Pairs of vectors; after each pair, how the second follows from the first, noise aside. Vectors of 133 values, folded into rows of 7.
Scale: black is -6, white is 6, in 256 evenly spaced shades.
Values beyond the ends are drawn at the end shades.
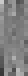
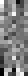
scaled up.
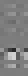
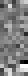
wrapped around, scaled up.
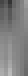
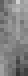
reversed.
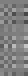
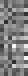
scaled up.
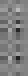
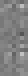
wrapped around, negated, shrunk.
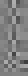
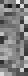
wrapped around, scaled up.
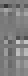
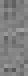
wrapped around, negated, shrunk.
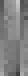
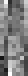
reversed, scaled up.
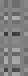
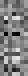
scaled up.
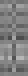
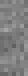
wrapped around, negated, shrunk.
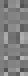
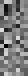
wrapped around, negated, scaled up.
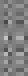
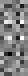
reversed, scaled up.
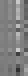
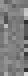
wrapped around, negated.
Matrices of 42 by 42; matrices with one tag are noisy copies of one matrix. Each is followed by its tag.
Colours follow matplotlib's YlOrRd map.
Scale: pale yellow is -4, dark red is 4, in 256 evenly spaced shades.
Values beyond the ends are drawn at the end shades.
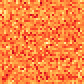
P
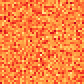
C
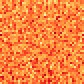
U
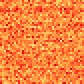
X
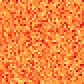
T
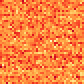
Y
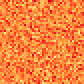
T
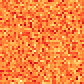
T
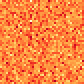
T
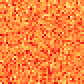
U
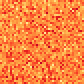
U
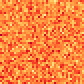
U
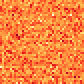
X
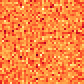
C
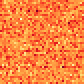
Y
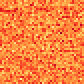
X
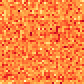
P
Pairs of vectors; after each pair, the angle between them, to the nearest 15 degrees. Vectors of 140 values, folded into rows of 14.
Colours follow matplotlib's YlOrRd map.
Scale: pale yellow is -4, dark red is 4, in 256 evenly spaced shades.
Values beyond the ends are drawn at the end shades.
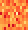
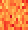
75 degrees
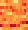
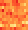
150 degrees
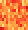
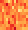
105 degrees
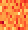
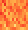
105 degrees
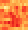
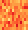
60 degrees
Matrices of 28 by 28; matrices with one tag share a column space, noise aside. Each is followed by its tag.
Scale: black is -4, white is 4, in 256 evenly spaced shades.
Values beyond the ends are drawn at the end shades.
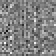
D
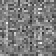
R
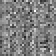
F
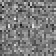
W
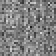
R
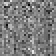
W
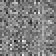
F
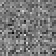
D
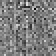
W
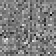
D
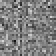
W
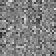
R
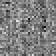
R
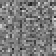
W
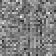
F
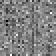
F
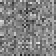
F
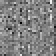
R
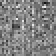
W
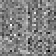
D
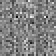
F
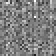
F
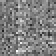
D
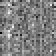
W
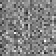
D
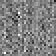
D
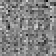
W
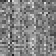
F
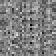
D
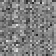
F
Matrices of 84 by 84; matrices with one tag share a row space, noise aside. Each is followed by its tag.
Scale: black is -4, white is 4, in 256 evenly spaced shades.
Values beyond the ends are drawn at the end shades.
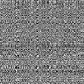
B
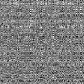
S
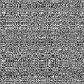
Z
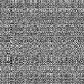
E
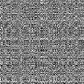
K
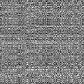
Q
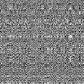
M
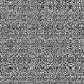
M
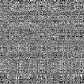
S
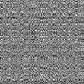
K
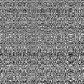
M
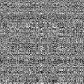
S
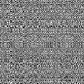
E
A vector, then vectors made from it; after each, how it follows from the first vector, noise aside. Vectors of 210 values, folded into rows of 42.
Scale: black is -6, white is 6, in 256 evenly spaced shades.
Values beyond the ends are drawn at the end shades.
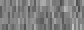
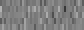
negated, partly zeroed.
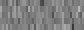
negated, partly zeroed.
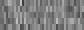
wrapped around.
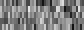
negated, scaled up.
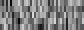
reversed, negated, scaled up.
